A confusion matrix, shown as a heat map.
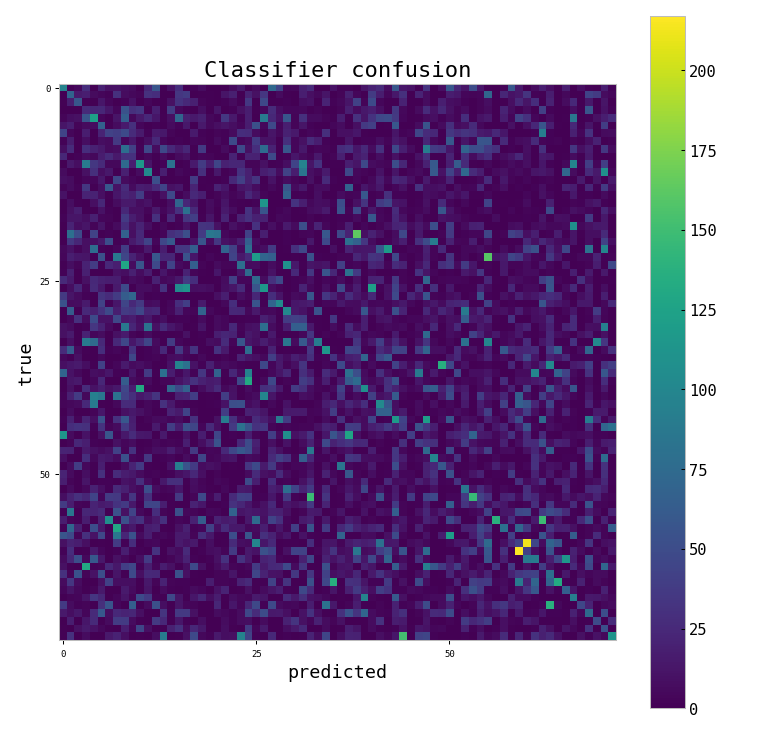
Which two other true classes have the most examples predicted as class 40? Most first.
26, 17
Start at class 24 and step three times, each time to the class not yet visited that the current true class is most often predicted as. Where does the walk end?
65
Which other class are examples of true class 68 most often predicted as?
39
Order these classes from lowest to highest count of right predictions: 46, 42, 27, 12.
27, 46, 12, 42
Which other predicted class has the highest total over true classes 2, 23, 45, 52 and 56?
29
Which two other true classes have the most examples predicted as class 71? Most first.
44, 57
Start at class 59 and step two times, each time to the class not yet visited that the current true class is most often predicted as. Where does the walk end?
38
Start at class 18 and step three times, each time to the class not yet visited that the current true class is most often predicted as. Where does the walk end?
10
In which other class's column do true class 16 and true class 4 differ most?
66
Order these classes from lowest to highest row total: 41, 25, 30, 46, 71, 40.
30, 25, 46, 41, 71, 40
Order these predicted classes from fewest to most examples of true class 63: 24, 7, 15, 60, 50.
24, 7, 50, 60, 15
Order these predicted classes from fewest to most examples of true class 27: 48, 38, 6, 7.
48, 38, 6, 7
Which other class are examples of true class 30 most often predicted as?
52
